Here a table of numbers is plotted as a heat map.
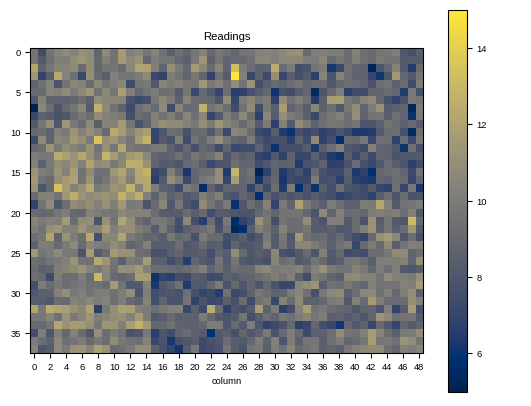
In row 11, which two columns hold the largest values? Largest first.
8, 14
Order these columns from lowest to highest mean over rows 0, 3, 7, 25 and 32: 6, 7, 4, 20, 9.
20, 6, 9, 4, 7
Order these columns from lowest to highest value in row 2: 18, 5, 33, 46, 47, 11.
47, 33, 46, 11, 18, 5
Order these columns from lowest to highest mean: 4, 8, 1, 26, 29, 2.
26, 29, 1, 2, 8, 4
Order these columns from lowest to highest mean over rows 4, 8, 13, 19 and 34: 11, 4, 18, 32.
32, 18, 4, 11
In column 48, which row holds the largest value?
29
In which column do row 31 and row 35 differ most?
7
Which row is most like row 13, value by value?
34
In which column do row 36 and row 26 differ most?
42
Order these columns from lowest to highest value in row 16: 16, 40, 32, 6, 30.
40, 32, 16, 30, 6
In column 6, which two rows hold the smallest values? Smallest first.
3, 25
